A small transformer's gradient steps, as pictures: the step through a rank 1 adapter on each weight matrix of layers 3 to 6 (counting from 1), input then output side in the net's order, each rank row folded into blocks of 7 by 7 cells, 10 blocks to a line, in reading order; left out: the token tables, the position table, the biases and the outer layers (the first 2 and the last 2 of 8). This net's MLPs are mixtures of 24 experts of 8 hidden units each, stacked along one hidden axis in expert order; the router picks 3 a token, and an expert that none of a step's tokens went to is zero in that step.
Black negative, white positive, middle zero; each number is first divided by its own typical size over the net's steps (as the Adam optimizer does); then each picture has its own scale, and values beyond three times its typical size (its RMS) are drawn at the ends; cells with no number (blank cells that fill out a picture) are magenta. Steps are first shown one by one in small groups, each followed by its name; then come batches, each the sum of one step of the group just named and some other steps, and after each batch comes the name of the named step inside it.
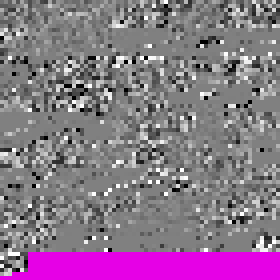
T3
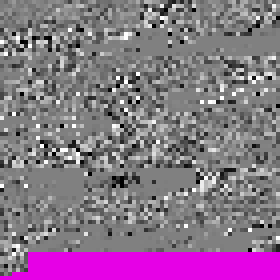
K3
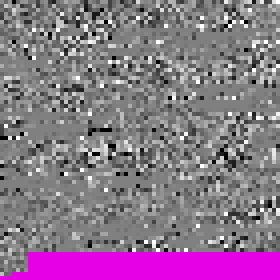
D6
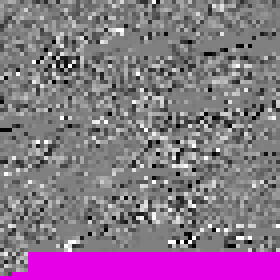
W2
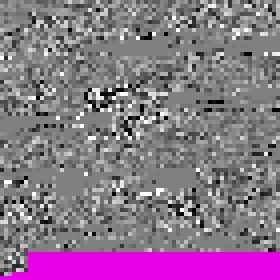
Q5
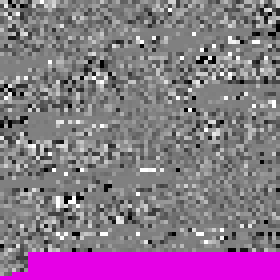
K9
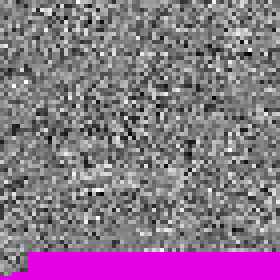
Q5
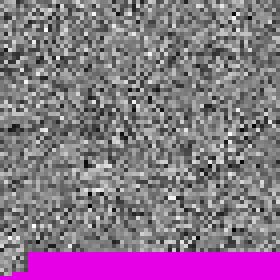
W2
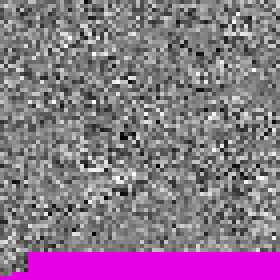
D6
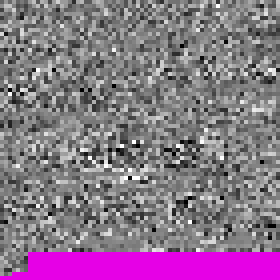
K9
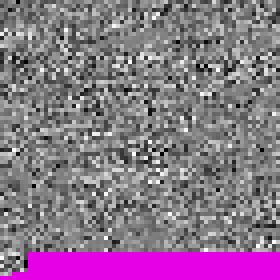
T3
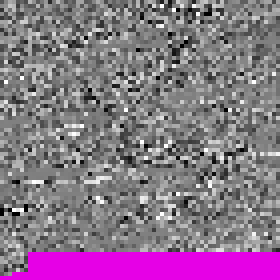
K3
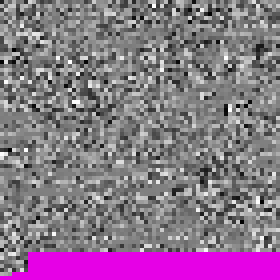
T3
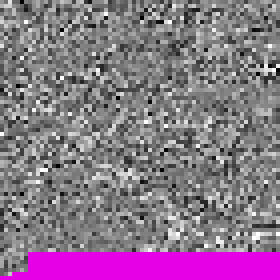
Q5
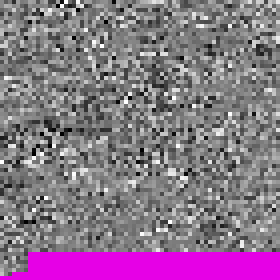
D6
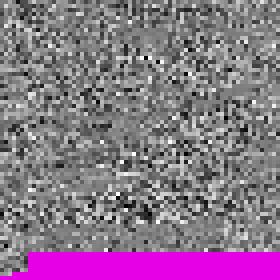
T3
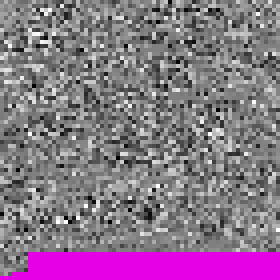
Q5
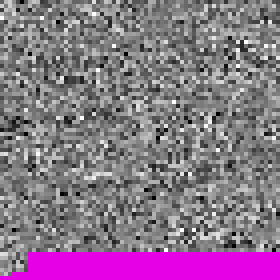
W2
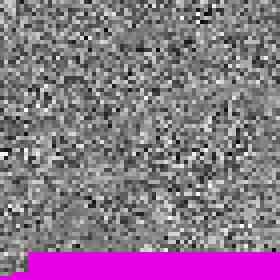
W2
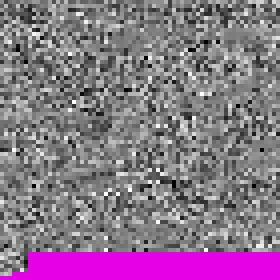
T3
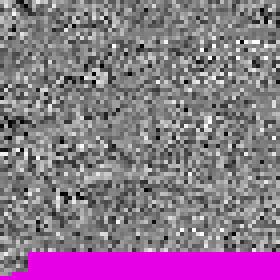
K9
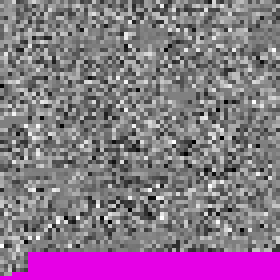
K3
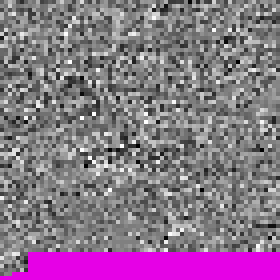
T3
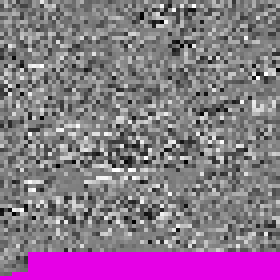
K9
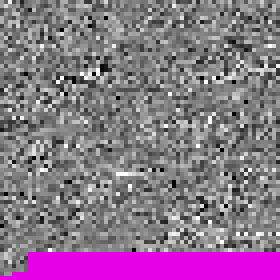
W2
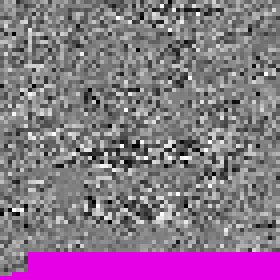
K3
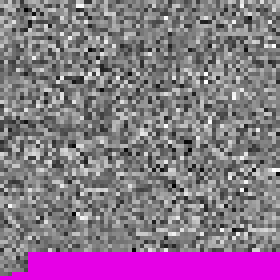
K3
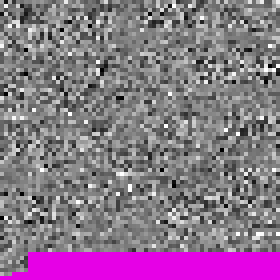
D6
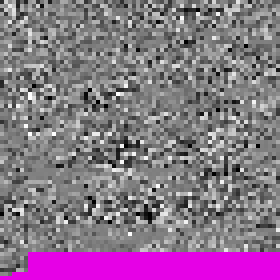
Q5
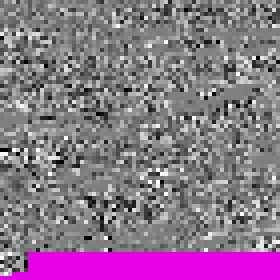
T3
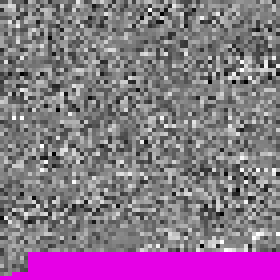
K3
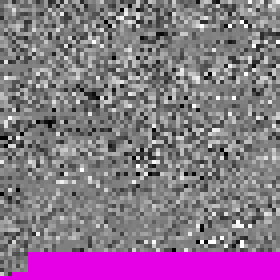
D6
